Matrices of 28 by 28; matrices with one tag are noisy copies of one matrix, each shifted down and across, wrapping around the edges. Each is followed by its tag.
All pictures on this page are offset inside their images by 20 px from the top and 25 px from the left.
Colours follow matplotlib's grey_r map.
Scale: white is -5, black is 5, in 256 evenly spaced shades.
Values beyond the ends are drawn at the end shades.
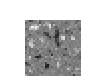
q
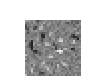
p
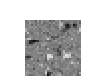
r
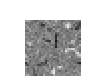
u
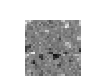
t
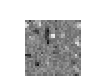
q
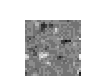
r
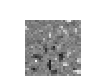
p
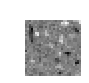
q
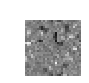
p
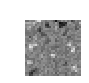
t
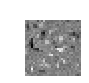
p
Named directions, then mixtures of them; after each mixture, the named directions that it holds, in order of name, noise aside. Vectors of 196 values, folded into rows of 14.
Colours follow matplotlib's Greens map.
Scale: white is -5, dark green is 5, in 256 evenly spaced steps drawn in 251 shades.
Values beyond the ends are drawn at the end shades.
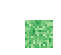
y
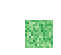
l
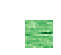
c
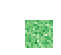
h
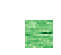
c.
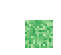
y.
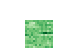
c, l.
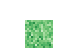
l.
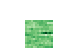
c.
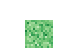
h, l.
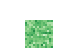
c, y.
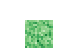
h, l.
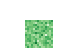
h.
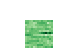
c.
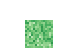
l.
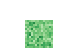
l.
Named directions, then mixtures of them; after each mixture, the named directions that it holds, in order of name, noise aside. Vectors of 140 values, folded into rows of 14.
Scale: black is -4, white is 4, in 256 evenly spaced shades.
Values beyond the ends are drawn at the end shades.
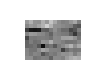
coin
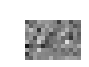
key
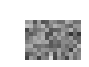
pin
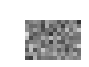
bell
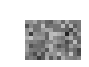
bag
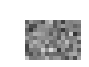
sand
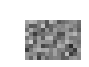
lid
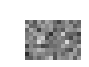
key, pin, sand.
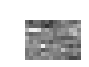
coin.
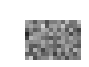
bell, pin.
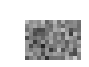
coin, lid, sand.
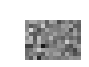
bag, key, lid.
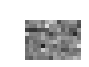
bell, coin.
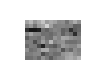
coin.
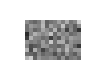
bell.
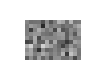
bell, key, lid.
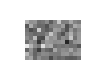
key.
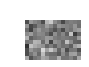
bell, sand.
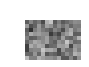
bag, sand.
